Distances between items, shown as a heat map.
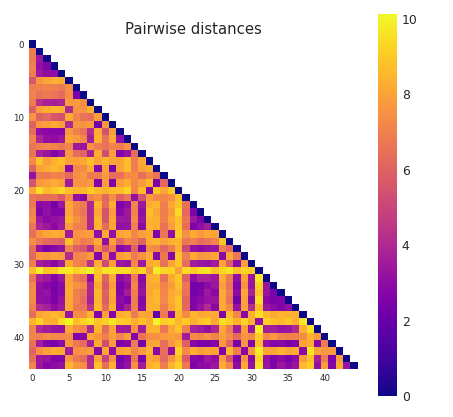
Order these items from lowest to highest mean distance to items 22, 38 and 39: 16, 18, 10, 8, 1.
1, 8, 10, 18, 16
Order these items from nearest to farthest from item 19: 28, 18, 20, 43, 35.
18, 28, 43, 35, 20
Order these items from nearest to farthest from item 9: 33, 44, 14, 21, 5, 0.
5, 0, 14, 21, 33, 44
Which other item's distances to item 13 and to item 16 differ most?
20
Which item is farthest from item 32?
31
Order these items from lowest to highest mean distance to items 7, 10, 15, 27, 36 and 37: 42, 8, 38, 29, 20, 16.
8, 29, 42, 16, 20, 38
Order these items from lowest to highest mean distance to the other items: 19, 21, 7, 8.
8, 21, 7, 19
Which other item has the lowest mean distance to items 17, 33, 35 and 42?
28
